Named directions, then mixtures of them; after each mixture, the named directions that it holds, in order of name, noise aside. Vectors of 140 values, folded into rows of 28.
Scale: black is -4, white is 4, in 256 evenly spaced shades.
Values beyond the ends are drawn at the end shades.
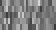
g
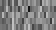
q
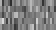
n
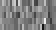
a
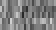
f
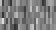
n.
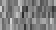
f.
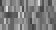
g.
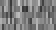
f, g, n.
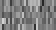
g, n.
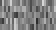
n.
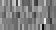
a.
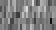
a, f.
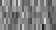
a, g.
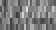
f.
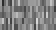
n, q.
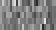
a.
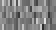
a.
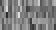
f, g, q.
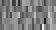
a.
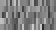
a, n, q.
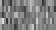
n.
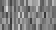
g, n, q.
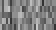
g, n.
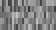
n, q.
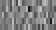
a, q.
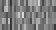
g, n, q.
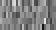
a.
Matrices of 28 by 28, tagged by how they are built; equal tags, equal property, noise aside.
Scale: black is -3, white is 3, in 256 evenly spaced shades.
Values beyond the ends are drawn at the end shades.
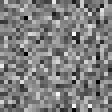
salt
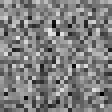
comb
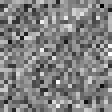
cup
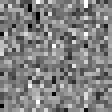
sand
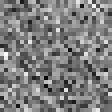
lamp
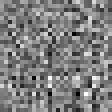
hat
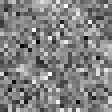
lamp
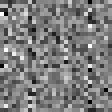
sand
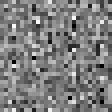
sand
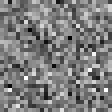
salt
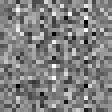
sand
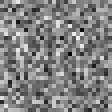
comb
